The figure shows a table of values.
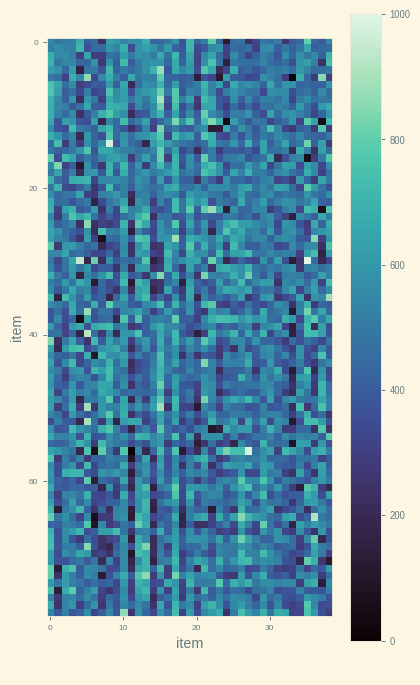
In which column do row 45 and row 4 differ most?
4
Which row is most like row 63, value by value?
76
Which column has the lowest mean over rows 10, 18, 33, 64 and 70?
11
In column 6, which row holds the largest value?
30
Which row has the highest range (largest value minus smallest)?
56
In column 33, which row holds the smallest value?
5
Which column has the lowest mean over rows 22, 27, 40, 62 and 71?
7
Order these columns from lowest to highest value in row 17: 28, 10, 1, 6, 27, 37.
37, 6, 28, 27, 10, 1
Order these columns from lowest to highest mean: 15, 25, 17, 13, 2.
2, 25, 13, 15, 17
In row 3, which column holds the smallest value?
24
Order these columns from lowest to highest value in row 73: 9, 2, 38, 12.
38, 9, 2, 12
